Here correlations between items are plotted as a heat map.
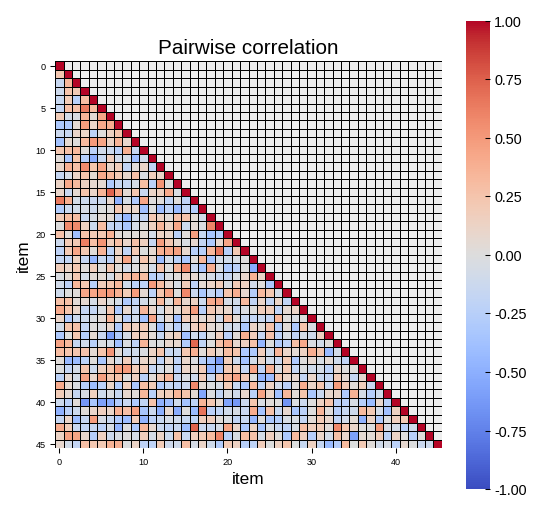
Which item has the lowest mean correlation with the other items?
40
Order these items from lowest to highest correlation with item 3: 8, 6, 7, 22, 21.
8, 22, 6, 7, 21
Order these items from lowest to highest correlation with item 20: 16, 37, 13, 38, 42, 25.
25, 42, 13, 38, 37, 16
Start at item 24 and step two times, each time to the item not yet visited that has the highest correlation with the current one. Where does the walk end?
6
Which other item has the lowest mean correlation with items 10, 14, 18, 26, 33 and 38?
41
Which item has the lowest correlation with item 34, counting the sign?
32
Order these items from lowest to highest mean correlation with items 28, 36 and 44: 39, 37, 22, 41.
39, 41, 37, 22
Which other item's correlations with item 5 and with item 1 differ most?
7
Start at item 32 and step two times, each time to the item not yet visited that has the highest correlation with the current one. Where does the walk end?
19
